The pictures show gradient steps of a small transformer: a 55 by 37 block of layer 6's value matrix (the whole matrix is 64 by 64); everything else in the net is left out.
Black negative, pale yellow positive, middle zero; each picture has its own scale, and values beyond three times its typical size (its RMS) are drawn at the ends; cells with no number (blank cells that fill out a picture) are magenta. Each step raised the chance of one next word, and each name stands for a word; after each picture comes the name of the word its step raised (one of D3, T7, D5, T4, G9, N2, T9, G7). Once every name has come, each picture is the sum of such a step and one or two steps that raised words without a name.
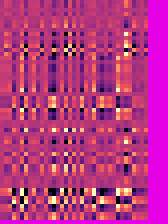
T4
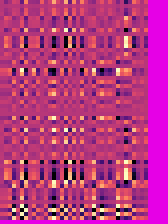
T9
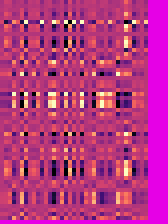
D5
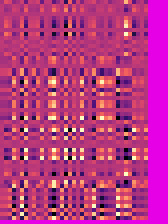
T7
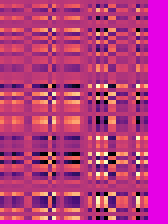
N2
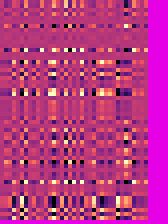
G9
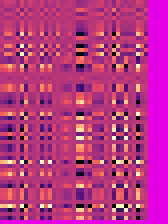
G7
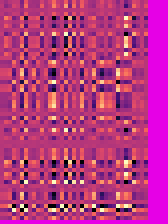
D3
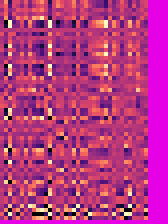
D3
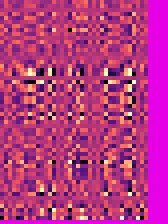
N2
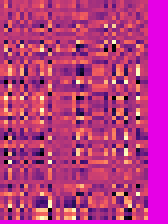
N2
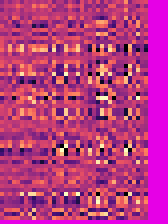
G9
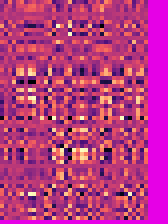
T7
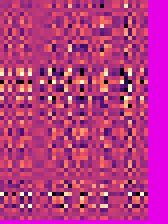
D3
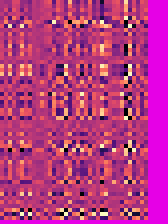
D5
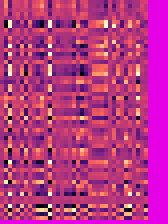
D3
